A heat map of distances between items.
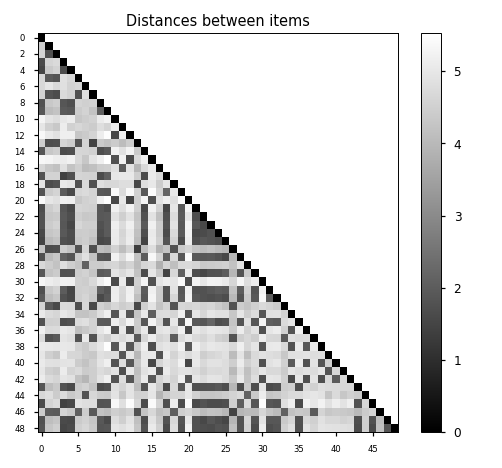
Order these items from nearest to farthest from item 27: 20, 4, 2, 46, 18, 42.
4, 46, 2, 18, 42, 20
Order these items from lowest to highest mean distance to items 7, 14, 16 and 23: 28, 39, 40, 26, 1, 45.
45, 26, 1, 39, 28, 40
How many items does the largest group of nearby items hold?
22
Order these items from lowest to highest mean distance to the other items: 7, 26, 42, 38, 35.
35, 26, 7, 42, 38
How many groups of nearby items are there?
5
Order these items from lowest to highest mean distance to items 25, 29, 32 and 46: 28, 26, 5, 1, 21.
21, 26, 1, 5, 28
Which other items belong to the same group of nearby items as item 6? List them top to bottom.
28, 44
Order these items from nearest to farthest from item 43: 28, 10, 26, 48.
48, 26, 28, 10
